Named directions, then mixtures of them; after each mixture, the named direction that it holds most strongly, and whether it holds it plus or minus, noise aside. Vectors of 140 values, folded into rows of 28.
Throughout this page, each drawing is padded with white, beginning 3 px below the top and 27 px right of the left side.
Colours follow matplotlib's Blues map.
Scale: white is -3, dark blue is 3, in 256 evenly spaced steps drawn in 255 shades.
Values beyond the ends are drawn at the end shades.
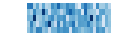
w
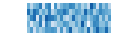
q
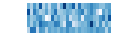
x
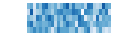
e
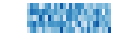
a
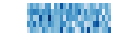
a, plus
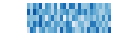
x, plus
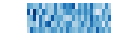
x, plus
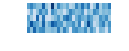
q, minus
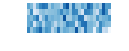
e, plus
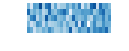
q, plus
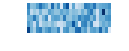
a, minus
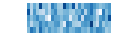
x, plus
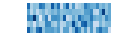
a, minus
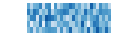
q, plus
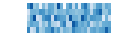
x, minus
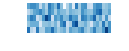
x, minus
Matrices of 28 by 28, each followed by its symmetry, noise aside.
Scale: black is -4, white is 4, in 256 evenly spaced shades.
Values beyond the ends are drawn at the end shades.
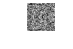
mirrored top to bottom.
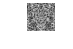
mirrored left to right.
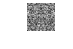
mirrored left to right.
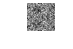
mirrored top to bottom.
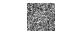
same after a half turn.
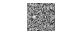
mirrored top to bottom.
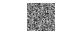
same after a half turn.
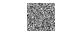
symmetric.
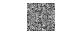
mirrored top to bottom.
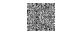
mirrored top to bottom.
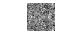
mirrored top to bottom.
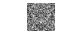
mirrored left to right.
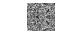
mirrored top to bottom.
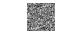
same after a half turn.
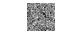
symmetric across the other diagonal.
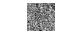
no symmetry.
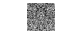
mirrored left to right.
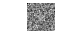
symmetric.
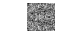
mirrored top to bottom.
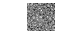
symmetric across the other diagonal.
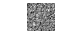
symmetric.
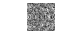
mirrored top to bottom.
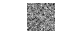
symmetric across the other diagonal.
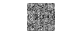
mirrored top to bottom.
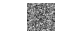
same after a half turn.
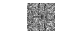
mirrored top to bottom.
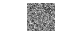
symmetric across the other diagonal.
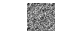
symmetric.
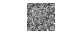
symmetric.
